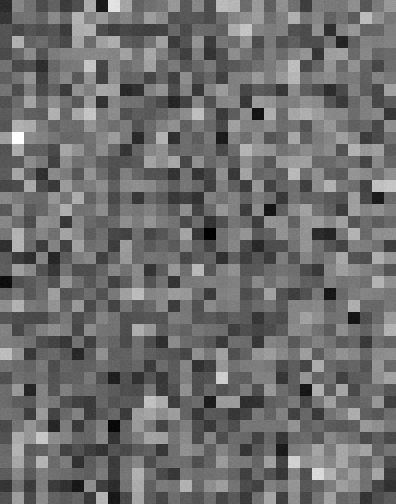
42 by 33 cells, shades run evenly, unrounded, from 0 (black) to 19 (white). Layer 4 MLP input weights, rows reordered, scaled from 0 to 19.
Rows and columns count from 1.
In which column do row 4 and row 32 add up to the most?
19
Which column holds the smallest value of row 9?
15
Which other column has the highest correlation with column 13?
14
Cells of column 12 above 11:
7
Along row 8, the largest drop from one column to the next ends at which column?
11
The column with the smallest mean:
18
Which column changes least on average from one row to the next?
20
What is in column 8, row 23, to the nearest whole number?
6
